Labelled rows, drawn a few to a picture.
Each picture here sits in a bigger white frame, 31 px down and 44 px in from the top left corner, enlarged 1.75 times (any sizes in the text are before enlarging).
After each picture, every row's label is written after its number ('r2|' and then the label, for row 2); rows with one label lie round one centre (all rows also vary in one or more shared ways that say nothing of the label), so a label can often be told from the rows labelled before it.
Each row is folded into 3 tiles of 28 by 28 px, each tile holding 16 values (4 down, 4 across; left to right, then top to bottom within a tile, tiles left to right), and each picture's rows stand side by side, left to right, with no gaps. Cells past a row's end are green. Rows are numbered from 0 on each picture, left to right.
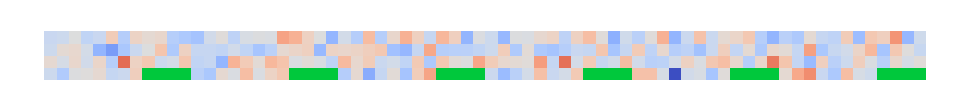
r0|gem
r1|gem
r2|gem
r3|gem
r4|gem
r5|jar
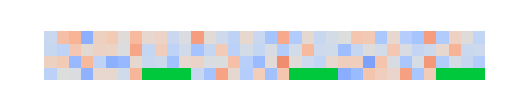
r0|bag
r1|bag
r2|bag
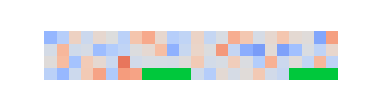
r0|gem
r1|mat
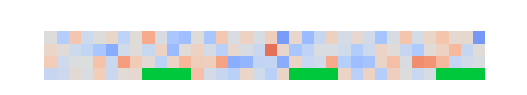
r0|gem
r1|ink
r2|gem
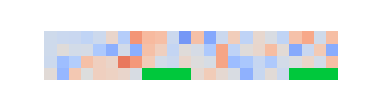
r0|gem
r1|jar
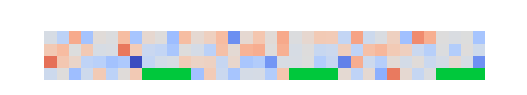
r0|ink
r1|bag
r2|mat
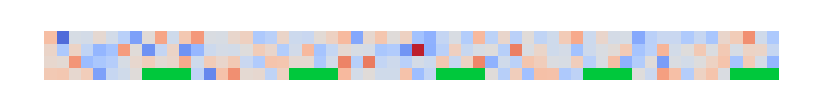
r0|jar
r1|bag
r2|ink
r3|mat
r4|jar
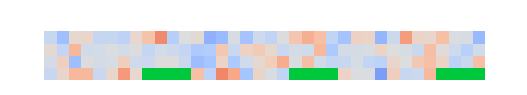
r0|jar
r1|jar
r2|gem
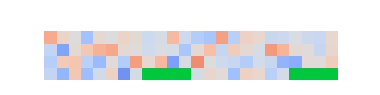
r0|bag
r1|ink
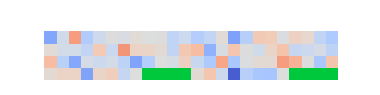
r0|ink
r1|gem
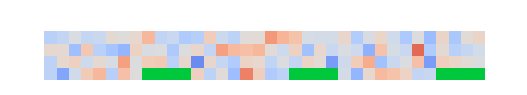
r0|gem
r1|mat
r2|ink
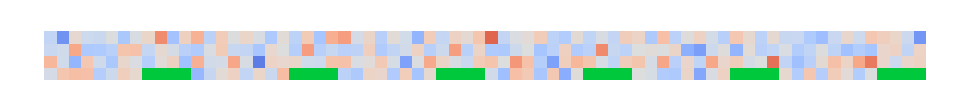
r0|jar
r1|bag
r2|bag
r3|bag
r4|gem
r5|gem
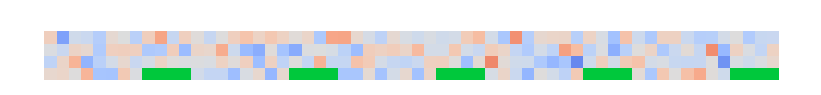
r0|jar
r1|mat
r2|bag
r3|ink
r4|ink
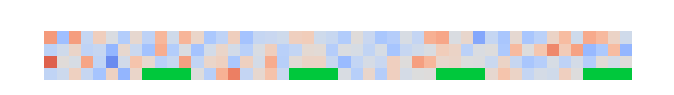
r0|bag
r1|jar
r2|gem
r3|jar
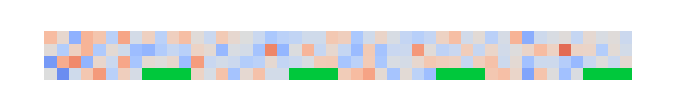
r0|mat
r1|ink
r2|jar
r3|ink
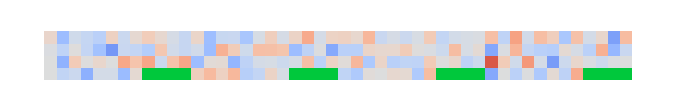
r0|gem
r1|jar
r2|bag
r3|bag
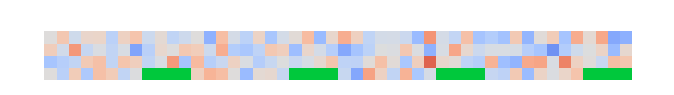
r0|mat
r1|jar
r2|bag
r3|gem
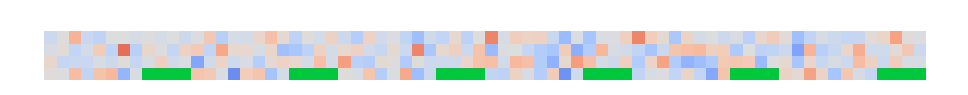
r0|ink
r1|mat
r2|ink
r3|bag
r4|bag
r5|jar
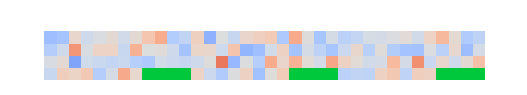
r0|jar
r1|gem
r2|gem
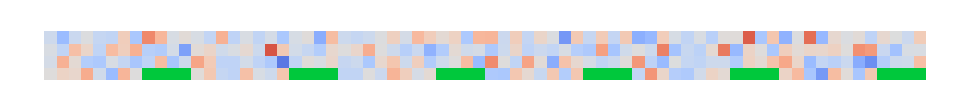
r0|jar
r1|ink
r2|mat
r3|bag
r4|jar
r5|ink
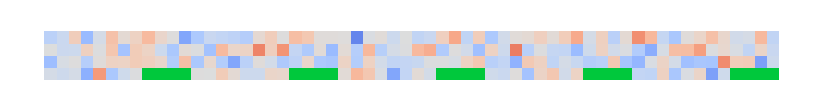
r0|gem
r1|jar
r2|jar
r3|mat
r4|bag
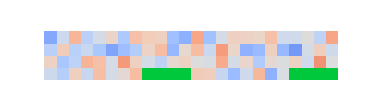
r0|gem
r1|mat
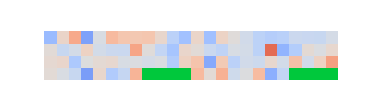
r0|gem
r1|ink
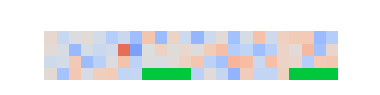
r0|ink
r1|gem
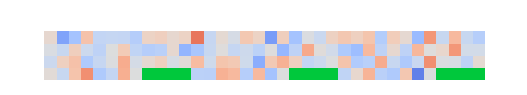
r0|jar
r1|bag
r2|bag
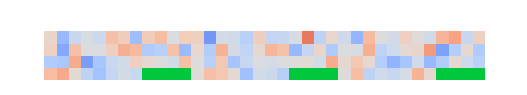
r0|jar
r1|jar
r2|jar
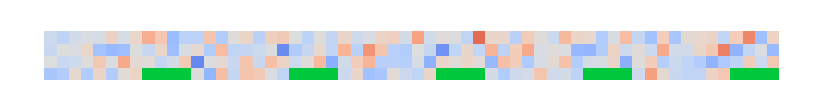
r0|gem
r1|mat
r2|mat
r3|mat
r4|jar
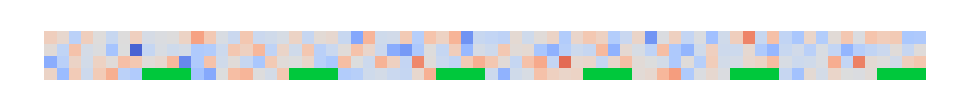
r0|mat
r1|bag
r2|gem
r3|gem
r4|jar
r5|gem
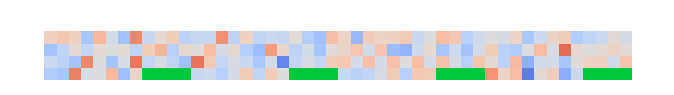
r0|bag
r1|ink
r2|gem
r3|ink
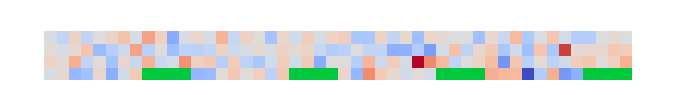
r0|gem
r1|bag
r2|gem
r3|ink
